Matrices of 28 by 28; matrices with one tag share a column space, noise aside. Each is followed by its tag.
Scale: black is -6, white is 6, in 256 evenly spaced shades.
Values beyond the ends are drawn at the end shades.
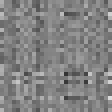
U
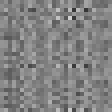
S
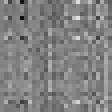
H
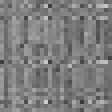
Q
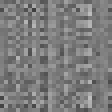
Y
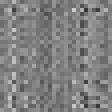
Y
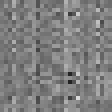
U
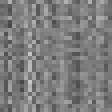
H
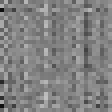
Y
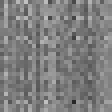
H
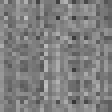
H
